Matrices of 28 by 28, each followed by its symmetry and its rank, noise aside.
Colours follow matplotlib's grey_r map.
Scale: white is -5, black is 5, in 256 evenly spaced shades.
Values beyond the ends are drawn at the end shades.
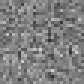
antisymmetric, rank eight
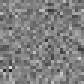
no symmetry, rank eight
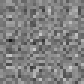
no symmetry, rank four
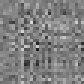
no symmetry, rank four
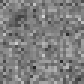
symmetric, rank eight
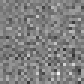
no symmetry, rank six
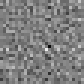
antisymmetric, rank six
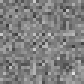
symmetric, rank eight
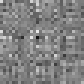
symmetric, rank four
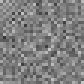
symmetric, rank six
